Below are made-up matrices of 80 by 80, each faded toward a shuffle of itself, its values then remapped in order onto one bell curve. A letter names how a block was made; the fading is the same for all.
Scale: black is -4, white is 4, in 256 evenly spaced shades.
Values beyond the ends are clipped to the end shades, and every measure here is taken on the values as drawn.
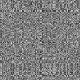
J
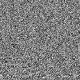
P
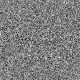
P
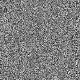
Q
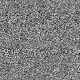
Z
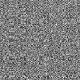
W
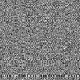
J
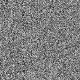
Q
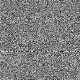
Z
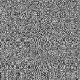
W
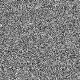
P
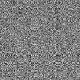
W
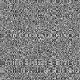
J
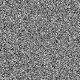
Q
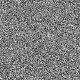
P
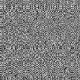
J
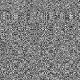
W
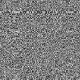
W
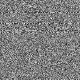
Z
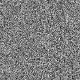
Q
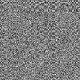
J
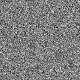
P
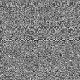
W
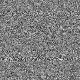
Z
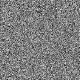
Q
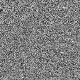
P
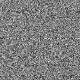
Z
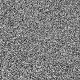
P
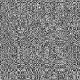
J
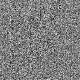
Q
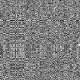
J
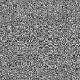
W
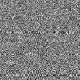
W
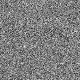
P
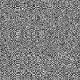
J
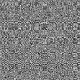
J
